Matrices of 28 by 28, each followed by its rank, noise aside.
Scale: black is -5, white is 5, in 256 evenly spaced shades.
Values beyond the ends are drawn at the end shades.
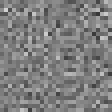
six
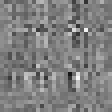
three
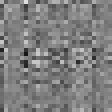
two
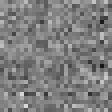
six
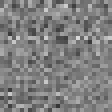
six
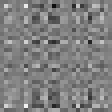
two
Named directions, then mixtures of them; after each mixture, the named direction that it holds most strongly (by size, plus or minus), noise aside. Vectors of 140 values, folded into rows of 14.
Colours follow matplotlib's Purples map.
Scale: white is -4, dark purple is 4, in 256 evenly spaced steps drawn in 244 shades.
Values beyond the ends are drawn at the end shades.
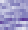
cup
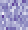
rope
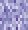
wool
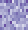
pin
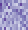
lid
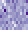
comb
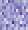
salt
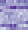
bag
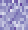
pin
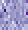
comb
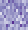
salt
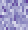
rope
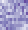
cup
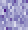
rope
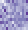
comb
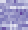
bag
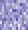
wool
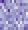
comb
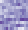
cup
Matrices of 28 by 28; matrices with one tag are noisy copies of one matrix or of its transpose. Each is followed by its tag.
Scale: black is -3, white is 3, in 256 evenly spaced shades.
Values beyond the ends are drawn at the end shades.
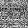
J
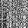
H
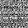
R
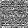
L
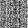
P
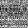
J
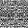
P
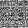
P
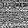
H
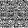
P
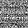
R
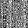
H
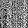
H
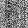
J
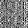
L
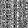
R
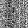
J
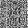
P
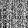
H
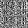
L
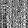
H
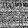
H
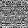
L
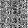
P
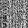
H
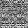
L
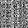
R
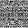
P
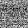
J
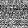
J
